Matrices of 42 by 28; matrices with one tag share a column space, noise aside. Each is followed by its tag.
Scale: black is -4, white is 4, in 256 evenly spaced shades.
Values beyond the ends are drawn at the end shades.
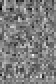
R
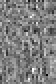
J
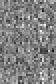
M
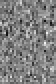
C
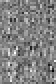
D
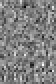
D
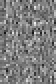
C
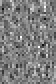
R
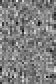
C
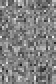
D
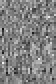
J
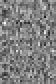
C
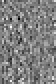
M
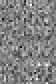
D
